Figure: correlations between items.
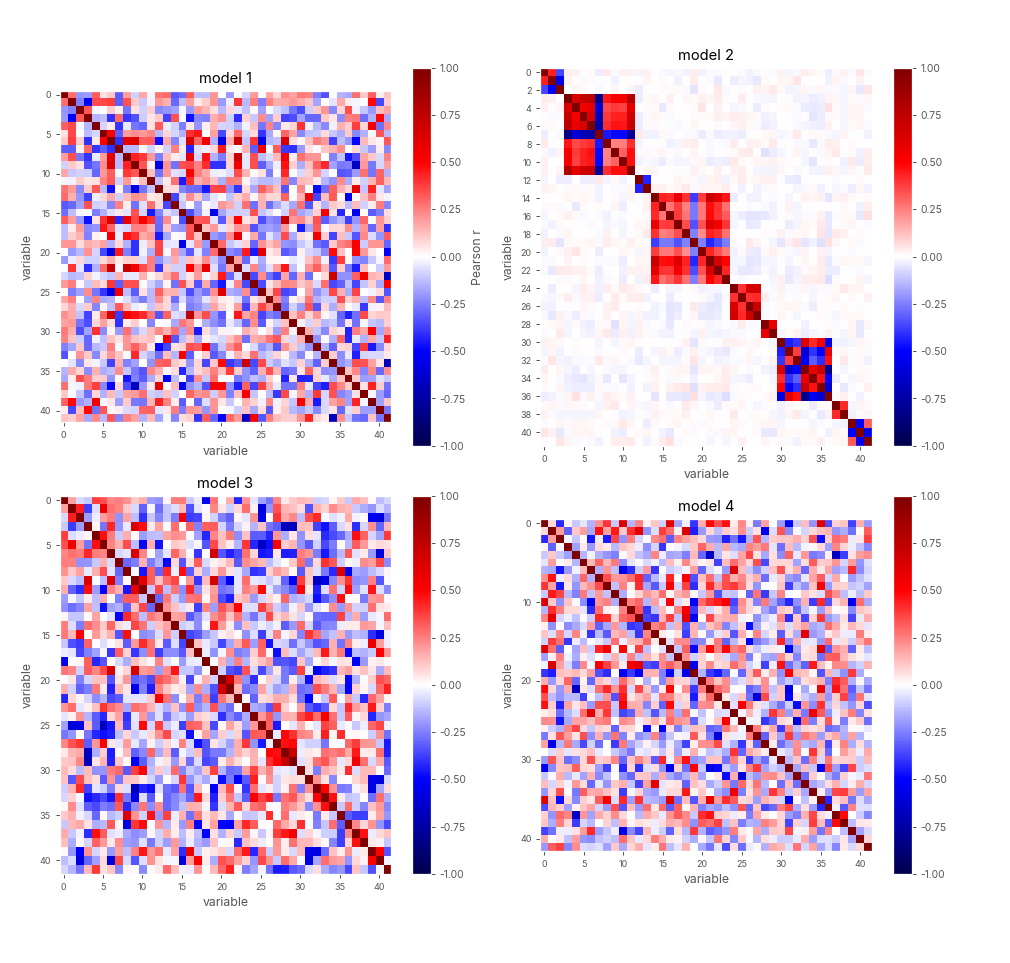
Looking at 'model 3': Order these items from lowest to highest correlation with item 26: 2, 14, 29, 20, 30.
14, 2, 20, 30, 29
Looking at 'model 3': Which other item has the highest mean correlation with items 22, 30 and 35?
26
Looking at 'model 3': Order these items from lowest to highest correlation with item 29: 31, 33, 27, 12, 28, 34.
12, 31, 34, 33, 27, 28
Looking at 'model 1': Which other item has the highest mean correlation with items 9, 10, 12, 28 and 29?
16
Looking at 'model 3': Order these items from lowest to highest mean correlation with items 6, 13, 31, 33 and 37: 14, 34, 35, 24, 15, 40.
40, 34, 35, 14, 15, 24
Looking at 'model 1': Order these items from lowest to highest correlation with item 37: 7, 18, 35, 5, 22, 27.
22, 18, 5, 27, 7, 35
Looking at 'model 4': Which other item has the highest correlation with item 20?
37
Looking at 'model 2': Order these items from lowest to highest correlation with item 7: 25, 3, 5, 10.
3, 5, 10, 25
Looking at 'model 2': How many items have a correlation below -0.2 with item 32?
4
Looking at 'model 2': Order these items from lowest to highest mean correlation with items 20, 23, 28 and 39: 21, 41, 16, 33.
33, 41, 16, 21
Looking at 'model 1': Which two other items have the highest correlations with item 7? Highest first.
25, 20
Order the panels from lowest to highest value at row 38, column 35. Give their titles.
model 3, model 1, model 2, model 4
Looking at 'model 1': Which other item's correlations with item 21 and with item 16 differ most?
28
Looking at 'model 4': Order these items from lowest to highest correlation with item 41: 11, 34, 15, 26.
26, 11, 34, 15
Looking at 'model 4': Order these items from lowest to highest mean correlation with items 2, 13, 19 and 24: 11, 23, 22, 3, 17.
23, 11, 22, 3, 17
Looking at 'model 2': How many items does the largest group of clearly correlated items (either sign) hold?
10
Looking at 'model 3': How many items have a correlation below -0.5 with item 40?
4
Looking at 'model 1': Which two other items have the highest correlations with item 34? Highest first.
23, 20
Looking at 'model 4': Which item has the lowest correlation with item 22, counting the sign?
27
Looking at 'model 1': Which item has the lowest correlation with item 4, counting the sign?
7
